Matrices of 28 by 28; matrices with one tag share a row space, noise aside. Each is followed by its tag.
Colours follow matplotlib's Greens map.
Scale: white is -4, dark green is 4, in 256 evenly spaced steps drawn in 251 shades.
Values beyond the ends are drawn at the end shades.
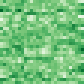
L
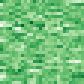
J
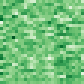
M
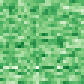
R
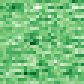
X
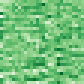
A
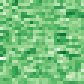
M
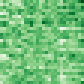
L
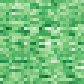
X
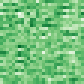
R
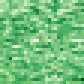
X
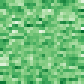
L
